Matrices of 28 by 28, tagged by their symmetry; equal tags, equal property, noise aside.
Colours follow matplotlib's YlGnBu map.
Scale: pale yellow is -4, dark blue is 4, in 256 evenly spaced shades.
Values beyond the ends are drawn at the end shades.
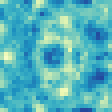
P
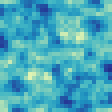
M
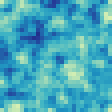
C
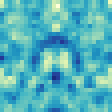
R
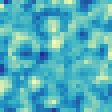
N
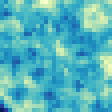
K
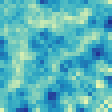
C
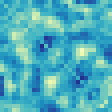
C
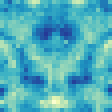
R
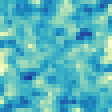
M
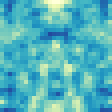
R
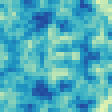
P
